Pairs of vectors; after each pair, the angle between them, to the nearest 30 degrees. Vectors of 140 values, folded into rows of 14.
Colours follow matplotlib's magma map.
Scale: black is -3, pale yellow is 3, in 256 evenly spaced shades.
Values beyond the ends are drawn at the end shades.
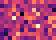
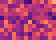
90 degrees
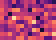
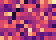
120 degrees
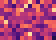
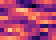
90 degrees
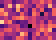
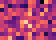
120 degrees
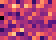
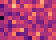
30 degrees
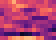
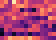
30 degrees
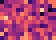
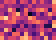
60 degrees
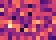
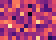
30 degrees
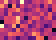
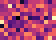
120 degrees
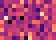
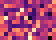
60 degrees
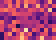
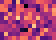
90 degrees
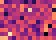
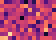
30 degrees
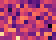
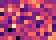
150 degrees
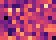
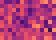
90 degrees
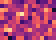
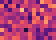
90 degrees
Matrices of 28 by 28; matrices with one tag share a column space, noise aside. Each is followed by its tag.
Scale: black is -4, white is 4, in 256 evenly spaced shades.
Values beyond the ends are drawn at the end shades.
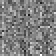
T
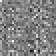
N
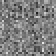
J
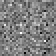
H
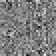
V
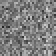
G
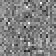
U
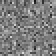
T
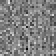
T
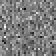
G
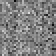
H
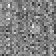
H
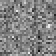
J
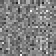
T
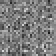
N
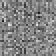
H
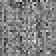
V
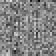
V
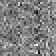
U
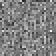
V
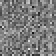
T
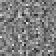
U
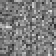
G
